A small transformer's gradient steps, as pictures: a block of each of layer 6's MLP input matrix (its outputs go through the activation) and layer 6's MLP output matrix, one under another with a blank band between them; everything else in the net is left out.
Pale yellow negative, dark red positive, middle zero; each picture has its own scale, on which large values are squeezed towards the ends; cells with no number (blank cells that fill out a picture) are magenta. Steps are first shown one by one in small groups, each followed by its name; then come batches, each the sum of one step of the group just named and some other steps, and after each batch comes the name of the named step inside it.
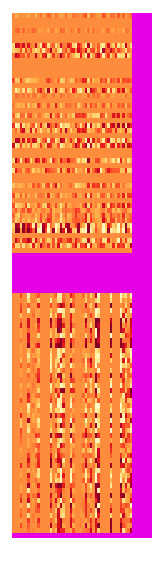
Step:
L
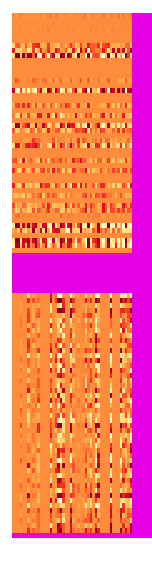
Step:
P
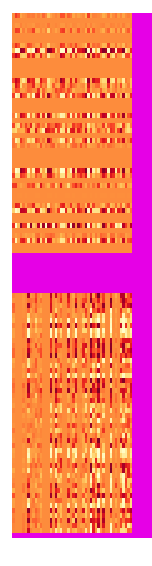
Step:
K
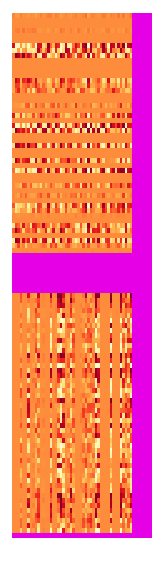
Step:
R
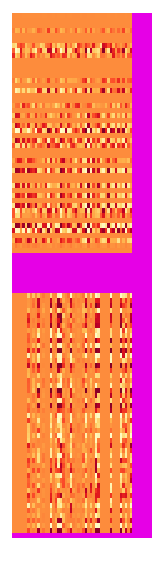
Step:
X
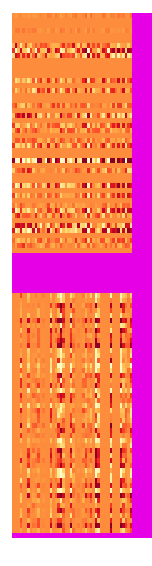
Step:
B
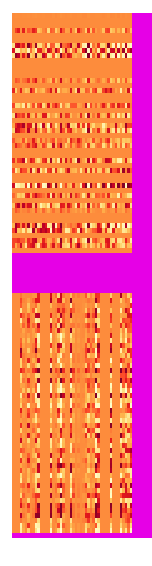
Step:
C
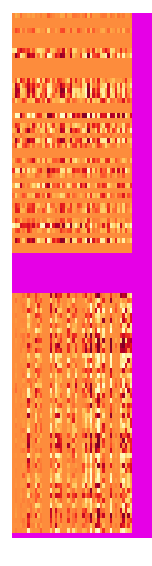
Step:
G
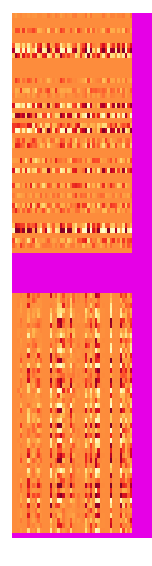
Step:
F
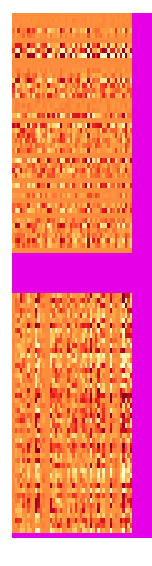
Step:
P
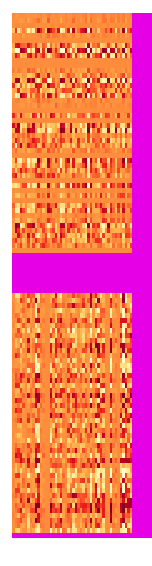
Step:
L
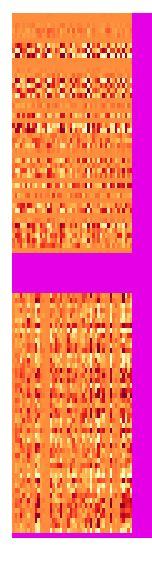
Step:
C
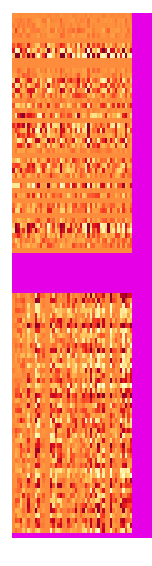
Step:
F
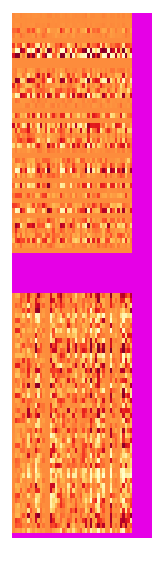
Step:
R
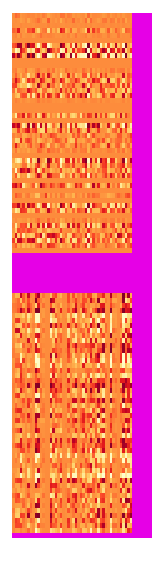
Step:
K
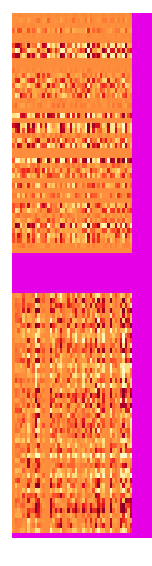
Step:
B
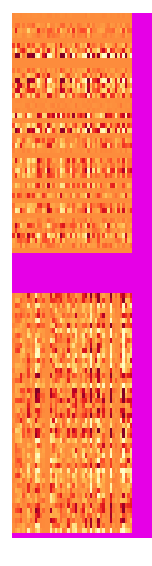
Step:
R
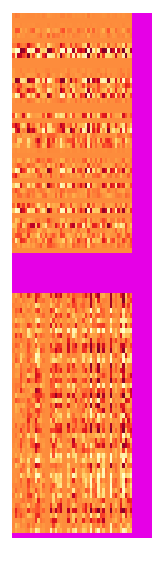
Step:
K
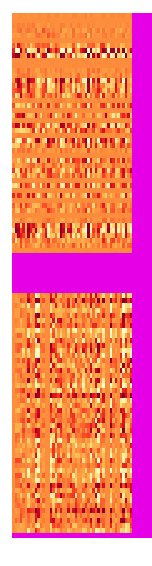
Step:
F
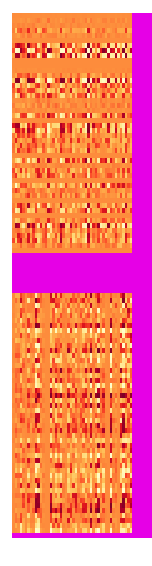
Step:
C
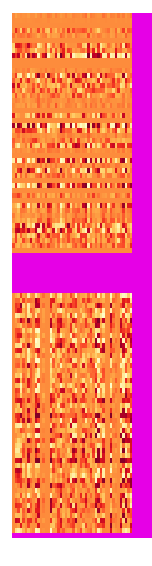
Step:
L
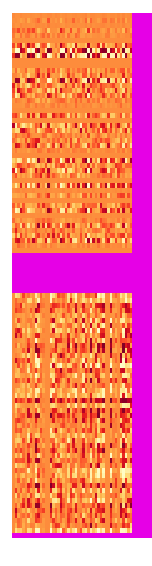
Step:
R
